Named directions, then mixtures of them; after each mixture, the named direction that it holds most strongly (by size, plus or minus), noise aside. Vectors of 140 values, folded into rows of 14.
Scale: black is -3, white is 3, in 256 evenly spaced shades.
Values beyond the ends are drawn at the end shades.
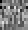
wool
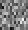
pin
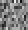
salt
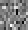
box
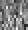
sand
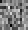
wool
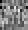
wool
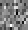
box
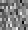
sand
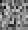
wool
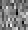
sand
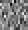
pin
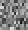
pin
